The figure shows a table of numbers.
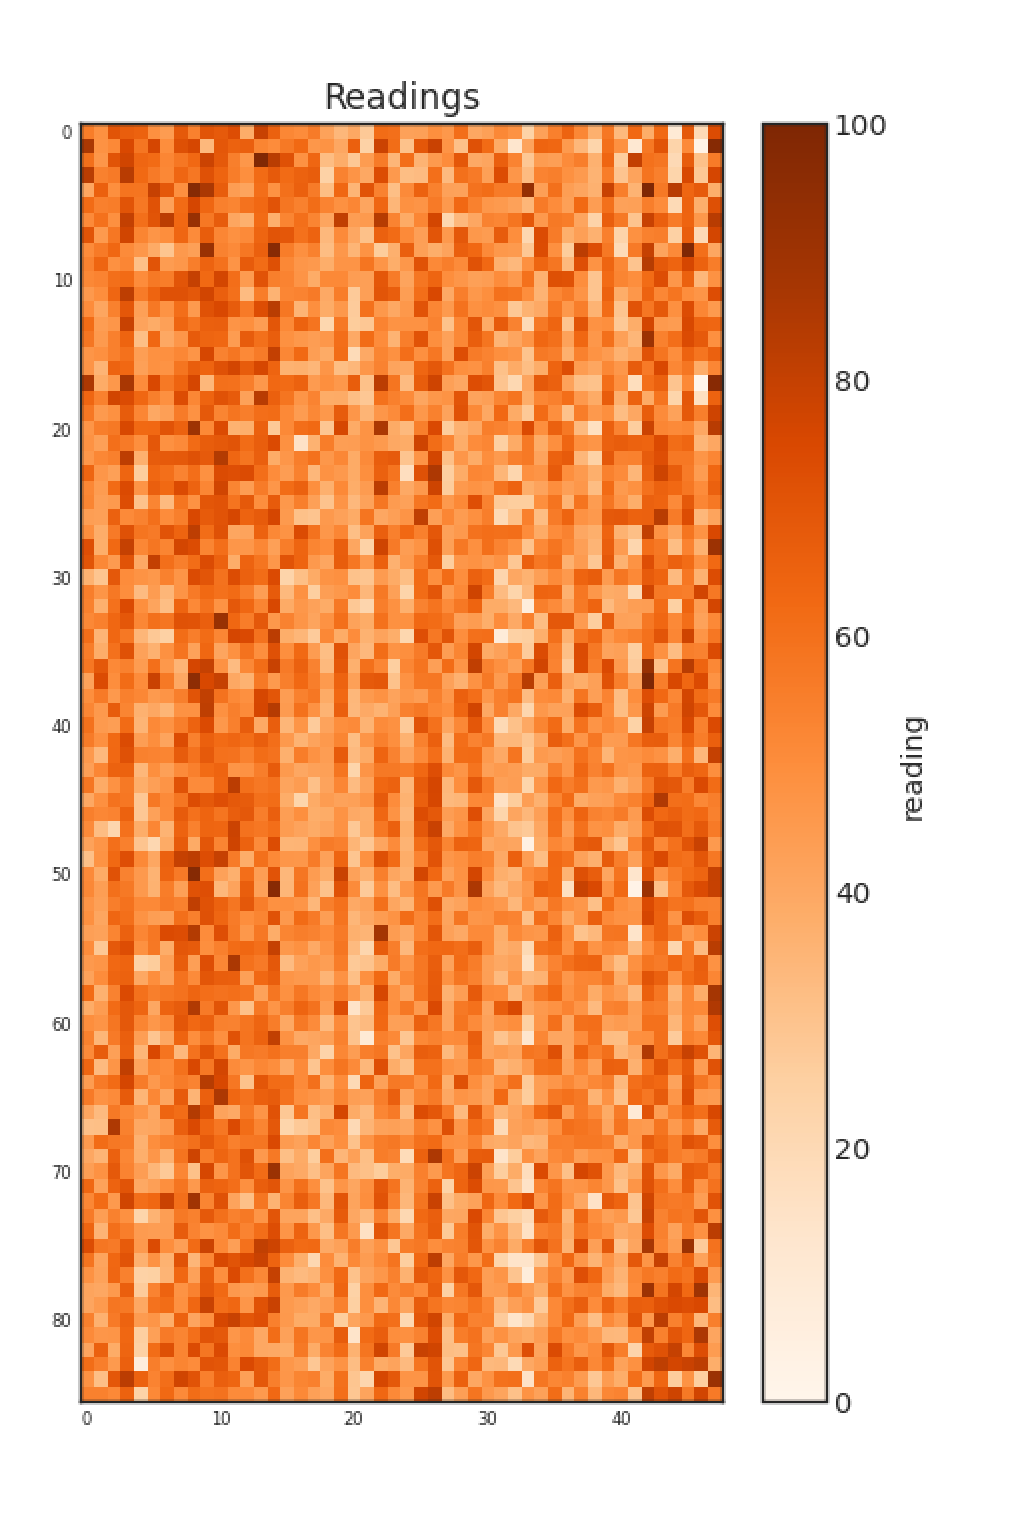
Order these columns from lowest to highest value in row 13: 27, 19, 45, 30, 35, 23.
27, 30, 23, 19, 35, 45
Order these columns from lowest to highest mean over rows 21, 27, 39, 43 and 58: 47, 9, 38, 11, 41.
41, 38, 11, 47, 9
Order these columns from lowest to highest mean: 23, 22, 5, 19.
23, 5, 19, 22
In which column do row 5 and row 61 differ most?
5
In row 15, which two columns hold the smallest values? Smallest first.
20, 33
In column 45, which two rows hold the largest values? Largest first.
8, 75
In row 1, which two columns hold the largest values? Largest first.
47, 0
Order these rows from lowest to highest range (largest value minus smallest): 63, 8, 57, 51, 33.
57, 63, 33, 8, 51
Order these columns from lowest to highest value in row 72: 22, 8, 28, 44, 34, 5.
28, 34, 44, 5, 22, 8
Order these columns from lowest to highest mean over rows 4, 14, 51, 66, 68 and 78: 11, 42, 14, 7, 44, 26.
11, 7, 26, 44, 14, 42
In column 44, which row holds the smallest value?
0
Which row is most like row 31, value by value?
73
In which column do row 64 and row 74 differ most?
21
